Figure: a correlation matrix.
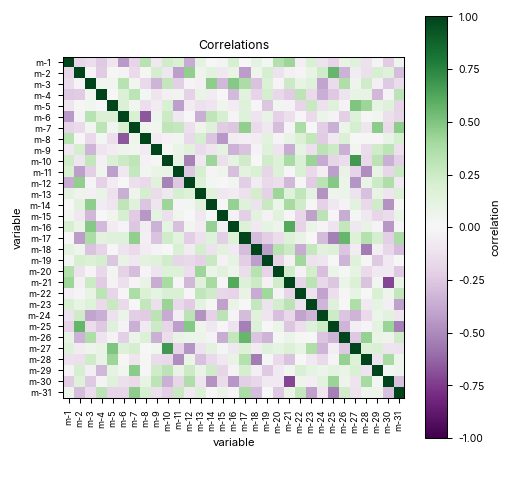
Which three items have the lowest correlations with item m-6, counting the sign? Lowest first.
m-8, m-1, m-13
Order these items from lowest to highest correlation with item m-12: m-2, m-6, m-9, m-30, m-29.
m-6, m-9, m-29, m-30, m-2
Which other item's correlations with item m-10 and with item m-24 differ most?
m-27
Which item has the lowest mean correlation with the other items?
m-24
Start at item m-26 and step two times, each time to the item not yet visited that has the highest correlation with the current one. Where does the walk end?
m-7
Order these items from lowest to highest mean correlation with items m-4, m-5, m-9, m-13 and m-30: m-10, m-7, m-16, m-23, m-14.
m-16, m-14, m-10, m-23, m-7
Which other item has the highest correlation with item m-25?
m-2
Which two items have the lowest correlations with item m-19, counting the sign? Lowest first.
m-18, m-26
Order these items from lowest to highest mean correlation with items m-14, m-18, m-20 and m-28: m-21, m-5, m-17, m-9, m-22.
m-9, m-22, m-17, m-5, m-21
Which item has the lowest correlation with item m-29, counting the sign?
m-4
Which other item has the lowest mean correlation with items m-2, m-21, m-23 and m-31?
m-30
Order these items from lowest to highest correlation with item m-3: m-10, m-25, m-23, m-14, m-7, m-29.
m-25, m-29, m-7, m-23, m-10, m-14
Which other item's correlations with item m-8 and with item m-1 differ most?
m-15
